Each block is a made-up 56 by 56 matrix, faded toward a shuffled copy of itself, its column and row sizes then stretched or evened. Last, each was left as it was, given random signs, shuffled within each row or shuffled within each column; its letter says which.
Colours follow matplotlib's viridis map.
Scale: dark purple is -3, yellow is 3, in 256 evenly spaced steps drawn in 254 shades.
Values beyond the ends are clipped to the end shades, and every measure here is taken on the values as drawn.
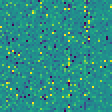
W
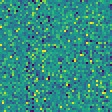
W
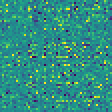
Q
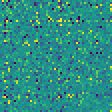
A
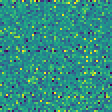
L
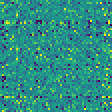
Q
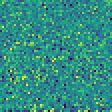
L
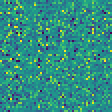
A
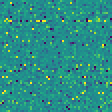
L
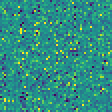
W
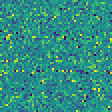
L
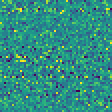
L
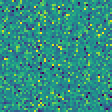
W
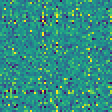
Q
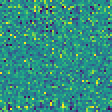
A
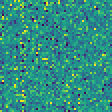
W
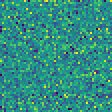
L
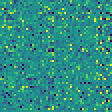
Q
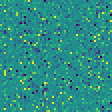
W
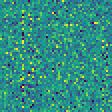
W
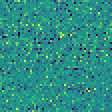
L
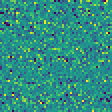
L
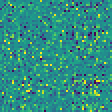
Q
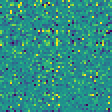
Q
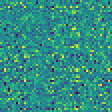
Q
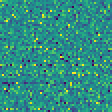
L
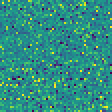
L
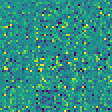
Q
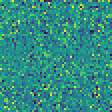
A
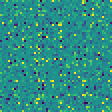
Q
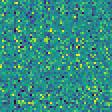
A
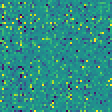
A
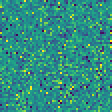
W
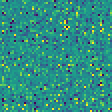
A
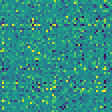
Q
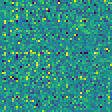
A
